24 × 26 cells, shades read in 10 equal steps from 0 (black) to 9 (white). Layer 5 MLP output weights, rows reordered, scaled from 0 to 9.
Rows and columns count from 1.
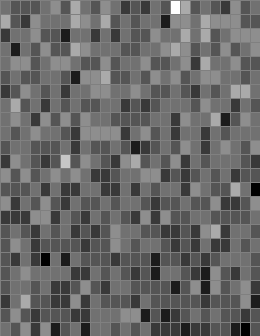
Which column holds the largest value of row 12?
7
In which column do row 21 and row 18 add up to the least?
18
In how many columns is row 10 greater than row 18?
15
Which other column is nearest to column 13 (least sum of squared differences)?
14
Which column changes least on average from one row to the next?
11
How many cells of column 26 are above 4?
4
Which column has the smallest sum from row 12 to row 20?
19
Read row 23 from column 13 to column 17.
5 5 1 3 1
